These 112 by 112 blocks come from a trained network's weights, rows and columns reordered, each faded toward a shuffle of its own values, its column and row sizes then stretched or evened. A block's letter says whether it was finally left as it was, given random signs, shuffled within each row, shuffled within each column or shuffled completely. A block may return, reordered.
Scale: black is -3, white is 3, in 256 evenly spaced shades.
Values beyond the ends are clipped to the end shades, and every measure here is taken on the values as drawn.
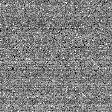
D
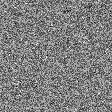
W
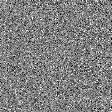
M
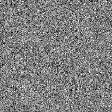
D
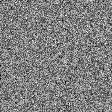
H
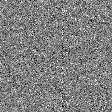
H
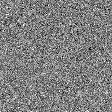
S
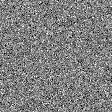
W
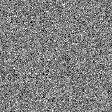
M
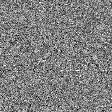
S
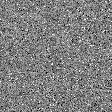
W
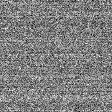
D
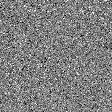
W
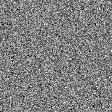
S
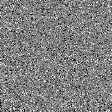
M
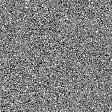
H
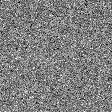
W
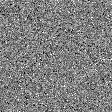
W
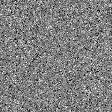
H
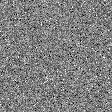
W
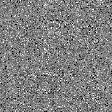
D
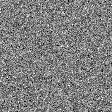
W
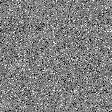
S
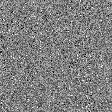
H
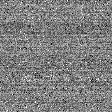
D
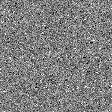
S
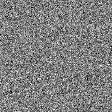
M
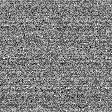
S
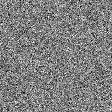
W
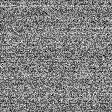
S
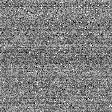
D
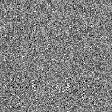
D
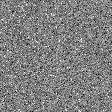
W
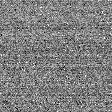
S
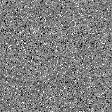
M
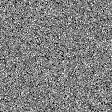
W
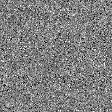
M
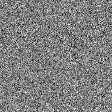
M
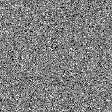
D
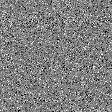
S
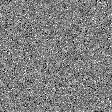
W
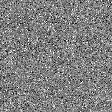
S
